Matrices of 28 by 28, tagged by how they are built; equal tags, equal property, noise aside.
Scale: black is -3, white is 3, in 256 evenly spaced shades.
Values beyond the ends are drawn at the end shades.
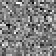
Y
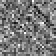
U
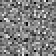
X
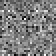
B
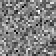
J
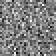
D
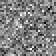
J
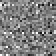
B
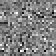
B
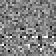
B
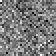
U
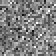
J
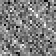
U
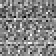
D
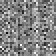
X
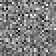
Y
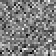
J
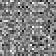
Y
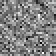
U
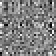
Y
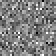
Y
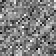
J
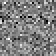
B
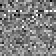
B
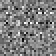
B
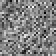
J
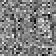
Y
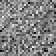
J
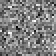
X
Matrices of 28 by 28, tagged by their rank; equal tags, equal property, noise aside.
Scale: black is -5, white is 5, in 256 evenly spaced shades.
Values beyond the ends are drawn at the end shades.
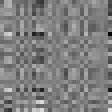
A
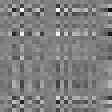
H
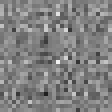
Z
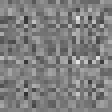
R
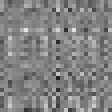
R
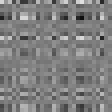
H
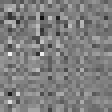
R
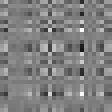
H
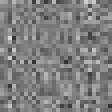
Z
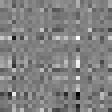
A
